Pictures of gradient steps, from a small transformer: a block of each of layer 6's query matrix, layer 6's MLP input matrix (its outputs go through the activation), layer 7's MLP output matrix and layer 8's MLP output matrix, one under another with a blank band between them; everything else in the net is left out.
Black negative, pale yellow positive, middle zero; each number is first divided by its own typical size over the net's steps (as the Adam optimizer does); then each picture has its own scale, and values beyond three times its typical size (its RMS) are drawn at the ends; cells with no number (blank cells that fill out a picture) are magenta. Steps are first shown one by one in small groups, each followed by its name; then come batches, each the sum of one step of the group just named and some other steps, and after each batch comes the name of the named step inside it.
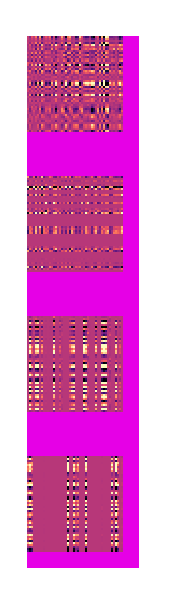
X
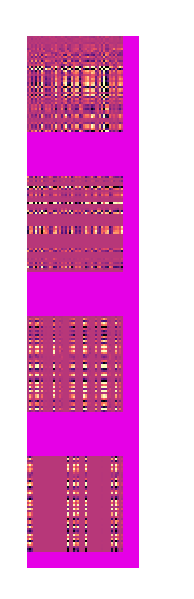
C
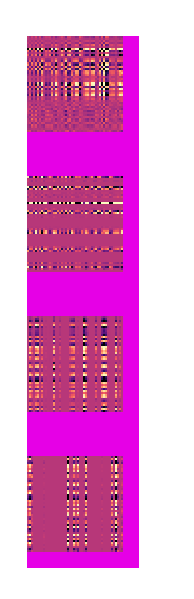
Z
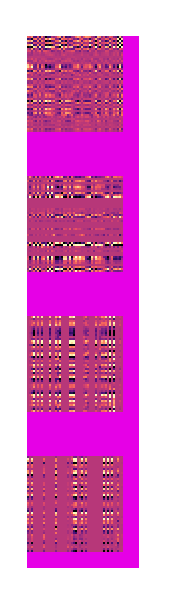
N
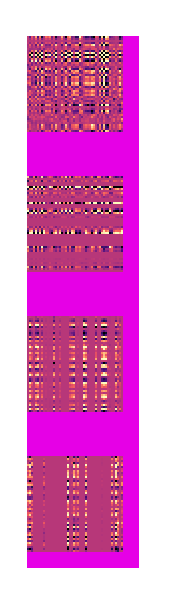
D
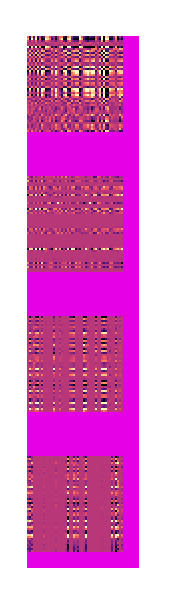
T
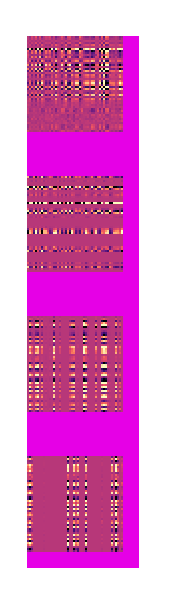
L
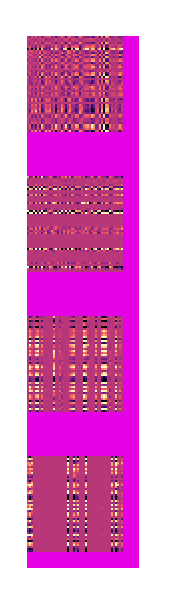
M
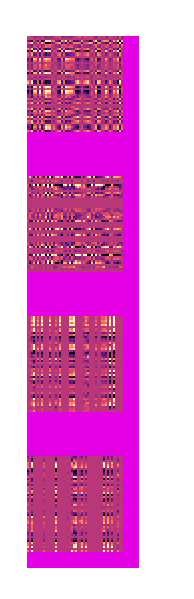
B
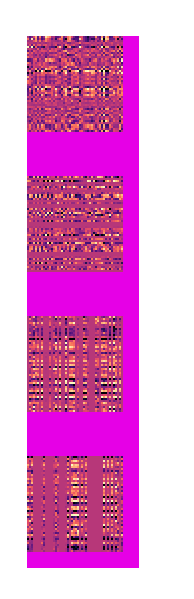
T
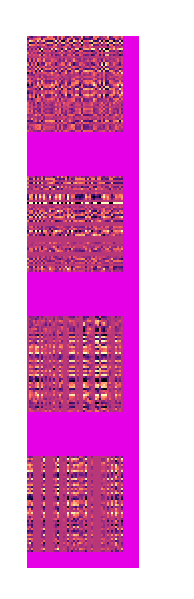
Z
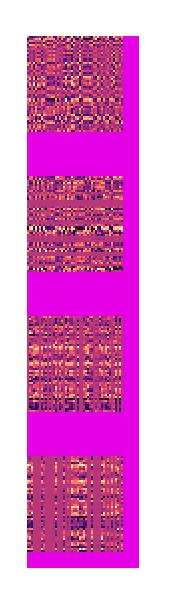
N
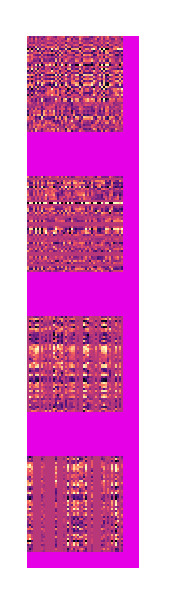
L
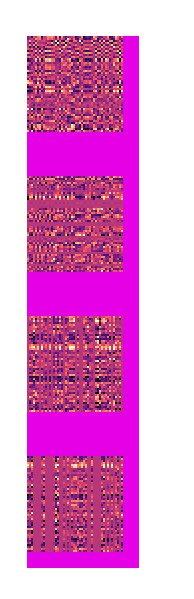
B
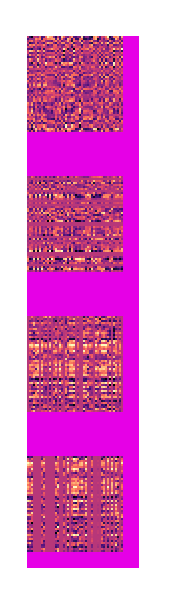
M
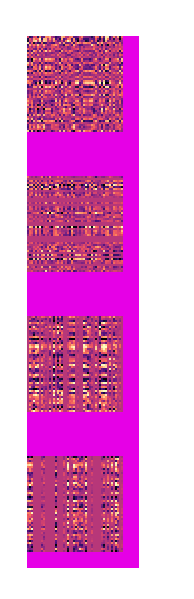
X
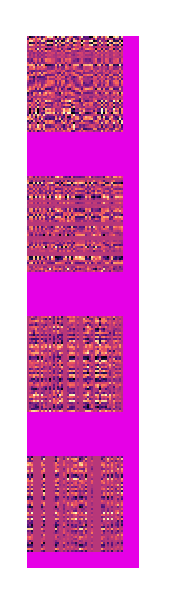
N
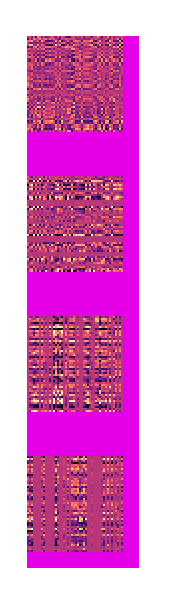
N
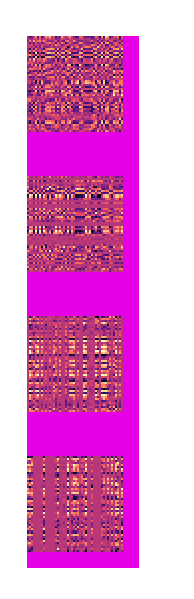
X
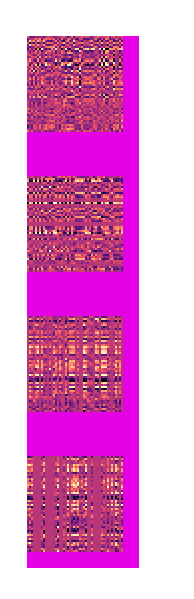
L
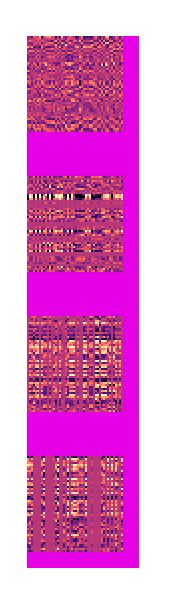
X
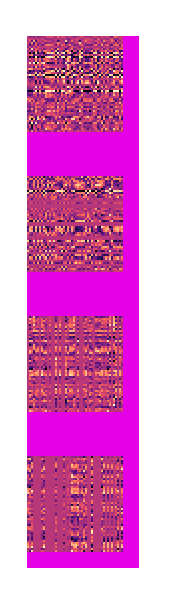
B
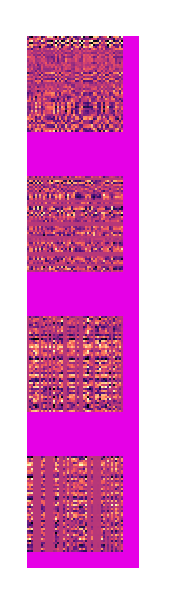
M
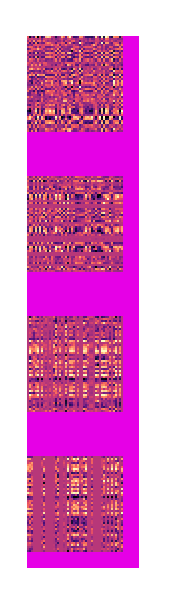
X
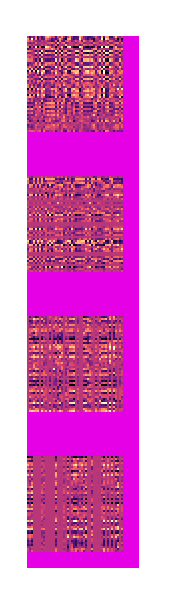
T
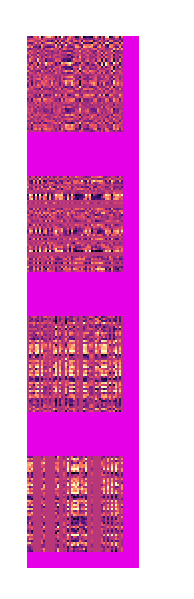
X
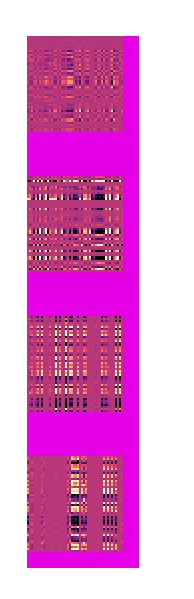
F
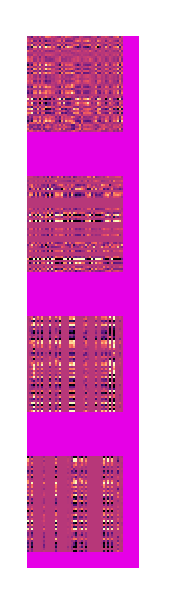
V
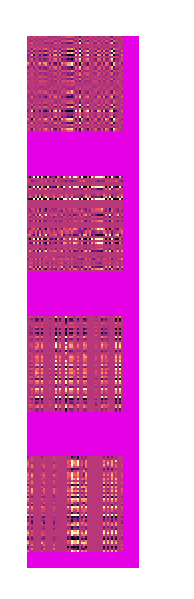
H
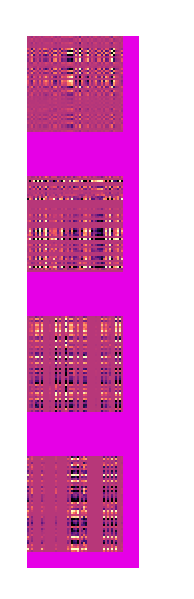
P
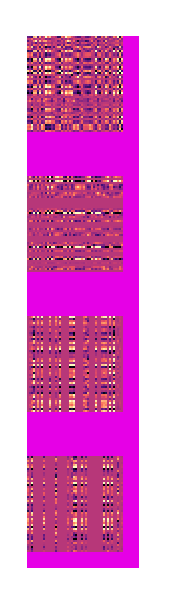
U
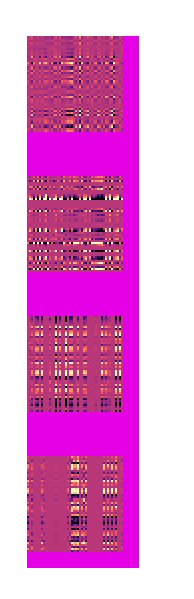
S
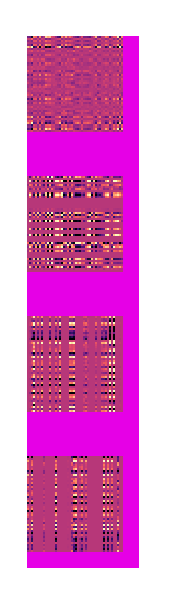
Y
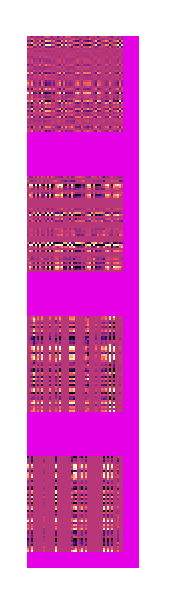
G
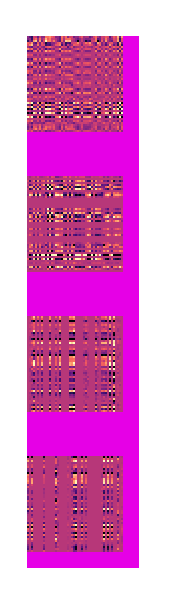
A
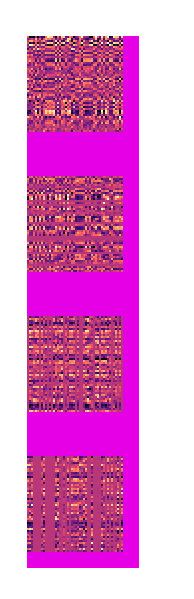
A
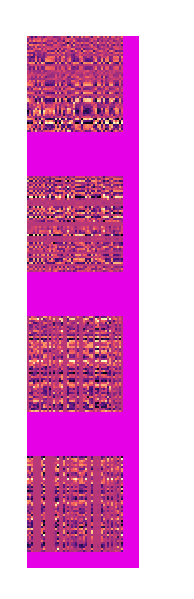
A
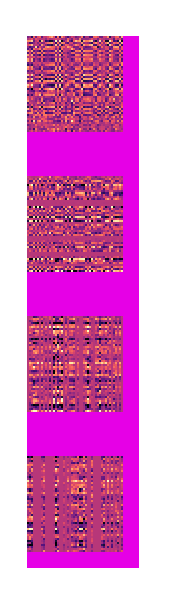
V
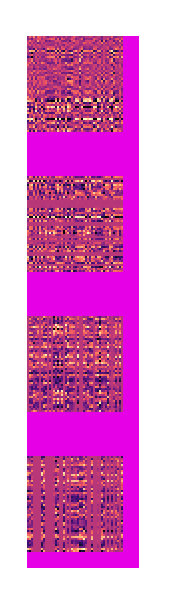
P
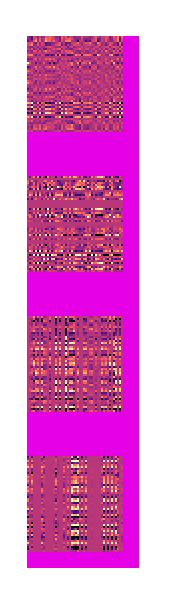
A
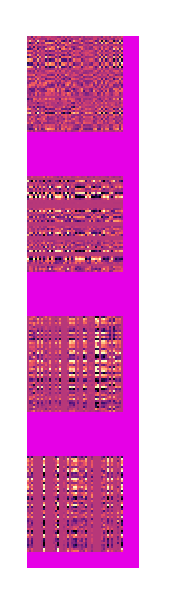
Y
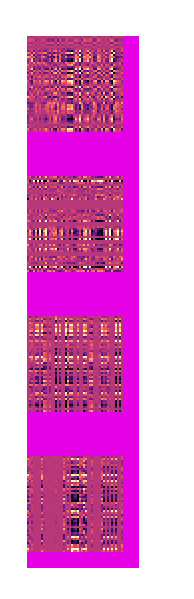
P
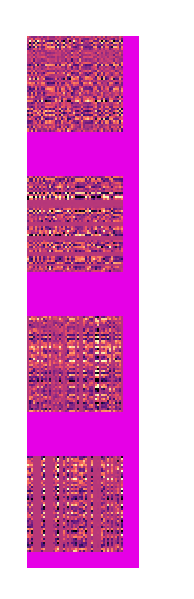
G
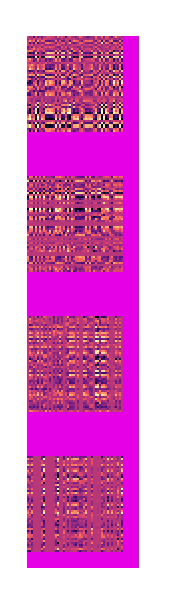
P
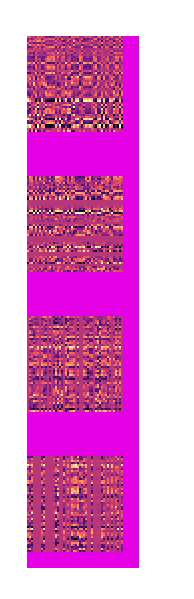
U
